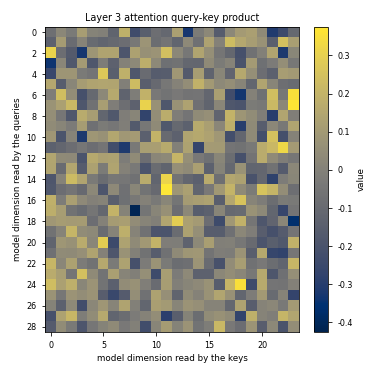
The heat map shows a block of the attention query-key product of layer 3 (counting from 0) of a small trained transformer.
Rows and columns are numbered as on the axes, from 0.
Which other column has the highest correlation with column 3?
17
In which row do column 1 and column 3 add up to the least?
10
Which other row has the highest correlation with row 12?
2
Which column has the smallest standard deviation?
4
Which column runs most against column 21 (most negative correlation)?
3
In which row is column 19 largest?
27
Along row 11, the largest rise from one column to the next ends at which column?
15
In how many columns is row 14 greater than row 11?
12
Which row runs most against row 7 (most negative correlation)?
8
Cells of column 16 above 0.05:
7
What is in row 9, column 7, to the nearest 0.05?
0
